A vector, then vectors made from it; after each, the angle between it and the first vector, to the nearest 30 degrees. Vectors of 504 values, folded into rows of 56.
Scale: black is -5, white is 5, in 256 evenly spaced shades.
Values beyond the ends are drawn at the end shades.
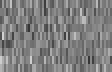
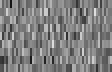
150 degrees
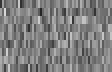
60 degrees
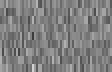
60 degrees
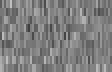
30 degrees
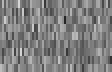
60 degrees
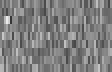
60 degrees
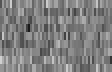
30 degrees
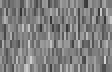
90 degrees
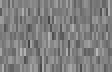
90 degrees
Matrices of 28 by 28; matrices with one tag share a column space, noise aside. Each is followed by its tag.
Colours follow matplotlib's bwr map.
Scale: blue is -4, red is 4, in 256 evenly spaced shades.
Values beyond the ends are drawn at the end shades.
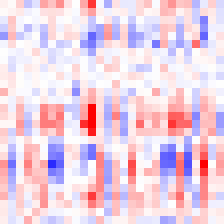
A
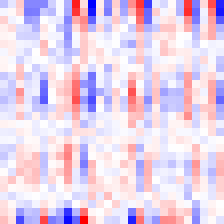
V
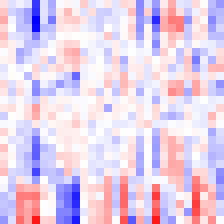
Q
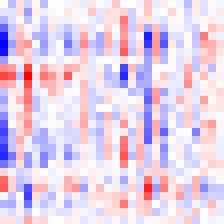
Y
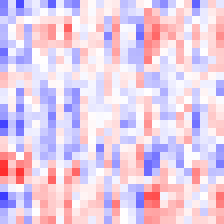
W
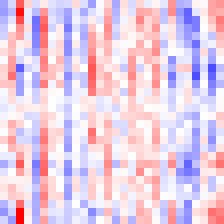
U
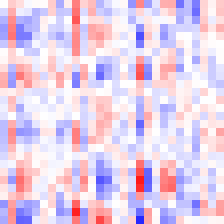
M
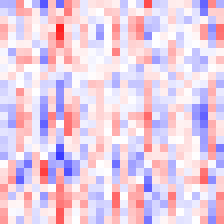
W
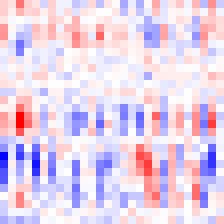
A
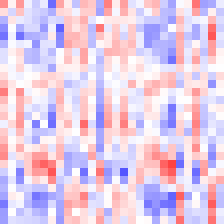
W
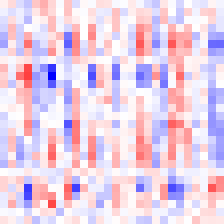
Y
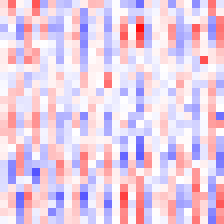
W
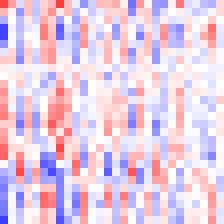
W
